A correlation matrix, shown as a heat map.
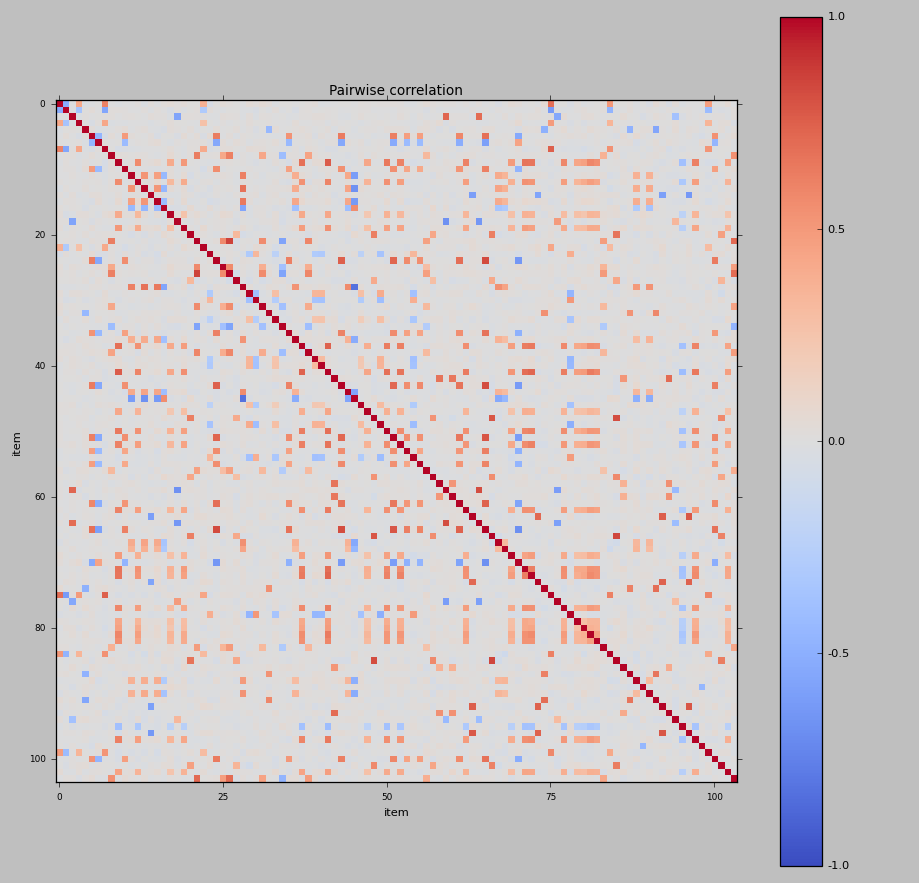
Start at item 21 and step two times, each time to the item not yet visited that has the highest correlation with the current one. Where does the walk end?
103
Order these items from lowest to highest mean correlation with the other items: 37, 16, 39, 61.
16, 39, 61, 37
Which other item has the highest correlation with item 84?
75
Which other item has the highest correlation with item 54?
78
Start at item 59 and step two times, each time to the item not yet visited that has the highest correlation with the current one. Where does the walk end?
2
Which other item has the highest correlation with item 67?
28
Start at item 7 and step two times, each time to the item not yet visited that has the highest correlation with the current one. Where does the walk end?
0
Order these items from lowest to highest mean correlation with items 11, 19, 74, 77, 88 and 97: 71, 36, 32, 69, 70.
70, 32, 36, 69, 71
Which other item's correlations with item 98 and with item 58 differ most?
42
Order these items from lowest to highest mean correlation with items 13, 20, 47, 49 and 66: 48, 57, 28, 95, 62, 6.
95, 6, 62, 28, 57, 48
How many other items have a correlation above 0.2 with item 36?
9
